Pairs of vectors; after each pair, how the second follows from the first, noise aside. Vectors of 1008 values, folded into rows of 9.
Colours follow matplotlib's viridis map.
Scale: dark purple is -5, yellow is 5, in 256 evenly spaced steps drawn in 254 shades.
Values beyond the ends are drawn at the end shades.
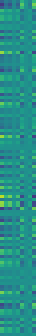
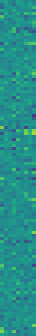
reversed, partly zeroed.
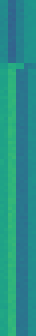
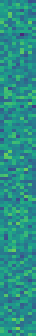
shuffled.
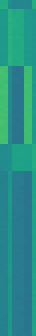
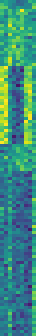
scaled up.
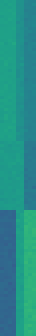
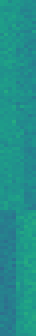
shrunk.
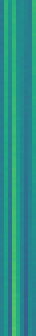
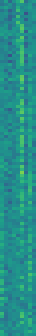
reversed, partly zeroed.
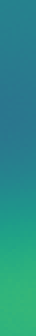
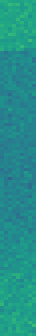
wrapped around, shrunk.
